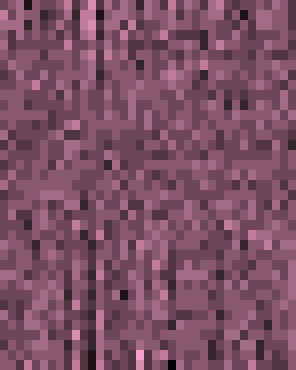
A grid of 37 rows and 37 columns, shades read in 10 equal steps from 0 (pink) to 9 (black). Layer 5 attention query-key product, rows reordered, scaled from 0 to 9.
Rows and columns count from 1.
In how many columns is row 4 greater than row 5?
15
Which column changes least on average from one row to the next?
3
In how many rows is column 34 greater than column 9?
13
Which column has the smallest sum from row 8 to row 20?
9
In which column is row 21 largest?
11
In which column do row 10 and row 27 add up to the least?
20
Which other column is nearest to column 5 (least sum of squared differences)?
8
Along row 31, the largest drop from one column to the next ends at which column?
10
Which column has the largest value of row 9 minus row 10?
36
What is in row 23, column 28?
6
